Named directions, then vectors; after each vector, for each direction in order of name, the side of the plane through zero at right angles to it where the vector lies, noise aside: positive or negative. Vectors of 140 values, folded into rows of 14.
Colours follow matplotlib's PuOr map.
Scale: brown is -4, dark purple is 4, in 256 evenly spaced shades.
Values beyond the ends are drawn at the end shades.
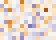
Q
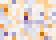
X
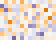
positive, negative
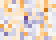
positive, positive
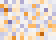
negative, positive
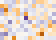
negative, positive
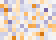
negative, positive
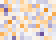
positive, negative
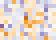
negative, negative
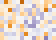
positive, positive
